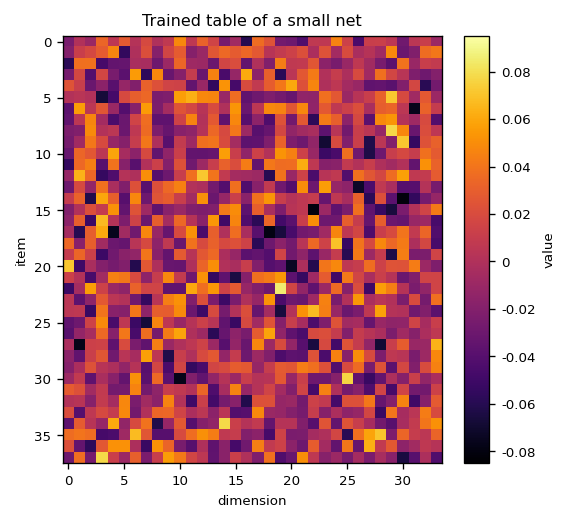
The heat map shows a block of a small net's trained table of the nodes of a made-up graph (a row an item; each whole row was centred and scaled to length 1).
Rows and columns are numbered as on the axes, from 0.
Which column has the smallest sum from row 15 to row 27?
20
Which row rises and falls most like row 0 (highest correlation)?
26
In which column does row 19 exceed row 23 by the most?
7
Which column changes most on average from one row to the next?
22
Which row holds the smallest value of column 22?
15
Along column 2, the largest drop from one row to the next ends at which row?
36
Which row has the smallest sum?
30
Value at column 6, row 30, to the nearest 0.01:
0.05
